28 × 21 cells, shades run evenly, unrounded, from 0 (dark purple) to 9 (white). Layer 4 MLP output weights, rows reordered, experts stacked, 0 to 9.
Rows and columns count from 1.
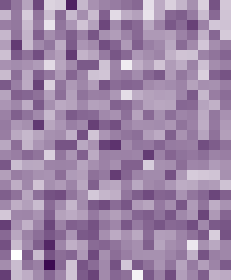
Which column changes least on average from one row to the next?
15
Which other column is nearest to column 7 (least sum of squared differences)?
20
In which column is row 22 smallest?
19
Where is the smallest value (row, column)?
27, 5
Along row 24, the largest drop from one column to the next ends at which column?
21
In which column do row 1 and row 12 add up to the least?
7
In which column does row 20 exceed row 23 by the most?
9
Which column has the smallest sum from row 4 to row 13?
4
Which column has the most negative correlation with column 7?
16
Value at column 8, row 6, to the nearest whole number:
6
